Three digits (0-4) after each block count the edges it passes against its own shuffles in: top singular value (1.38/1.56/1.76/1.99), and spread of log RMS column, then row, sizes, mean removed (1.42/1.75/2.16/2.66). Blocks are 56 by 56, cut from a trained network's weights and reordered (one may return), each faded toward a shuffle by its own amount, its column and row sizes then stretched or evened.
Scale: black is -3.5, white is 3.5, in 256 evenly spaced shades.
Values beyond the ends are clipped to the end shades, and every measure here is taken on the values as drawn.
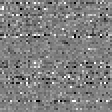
4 0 4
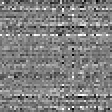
4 2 4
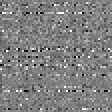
3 0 4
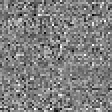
3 2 3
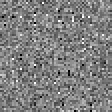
1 1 0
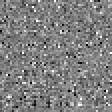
1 0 2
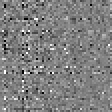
0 3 3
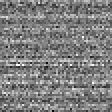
4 0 3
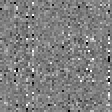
1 3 1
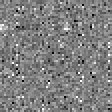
2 2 1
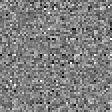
3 1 2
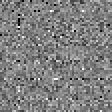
2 1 3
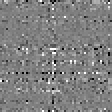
2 2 4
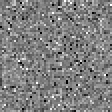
2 0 0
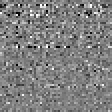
2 1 4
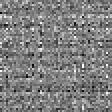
2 4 2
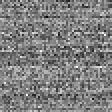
2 0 2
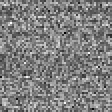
0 0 0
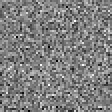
0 0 1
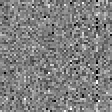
1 2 1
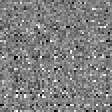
3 0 3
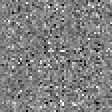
1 3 1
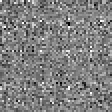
2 2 3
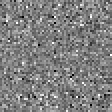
0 0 2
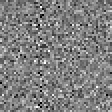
1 1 1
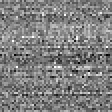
3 1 3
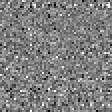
3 0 2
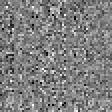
1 4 1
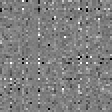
4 3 2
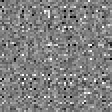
4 1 3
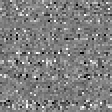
1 0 4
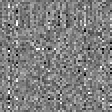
3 3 0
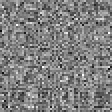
4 0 2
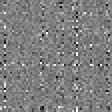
3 3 1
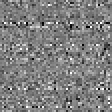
3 2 4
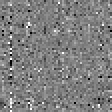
1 3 1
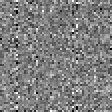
2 3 0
